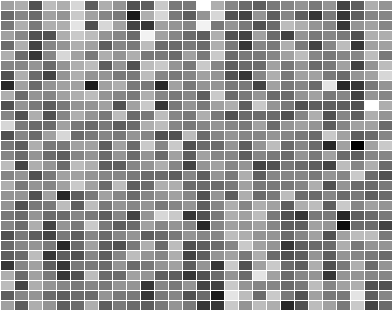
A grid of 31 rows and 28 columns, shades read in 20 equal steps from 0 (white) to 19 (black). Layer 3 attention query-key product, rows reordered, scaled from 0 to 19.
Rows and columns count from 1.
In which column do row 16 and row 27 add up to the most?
5
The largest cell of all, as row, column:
15, 26
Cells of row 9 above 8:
16
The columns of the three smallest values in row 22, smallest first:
12, 13, 19
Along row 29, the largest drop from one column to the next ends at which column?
17
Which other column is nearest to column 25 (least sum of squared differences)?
10
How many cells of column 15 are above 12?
6
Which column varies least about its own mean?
9
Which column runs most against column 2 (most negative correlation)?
3
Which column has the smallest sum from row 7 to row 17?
11
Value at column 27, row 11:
0
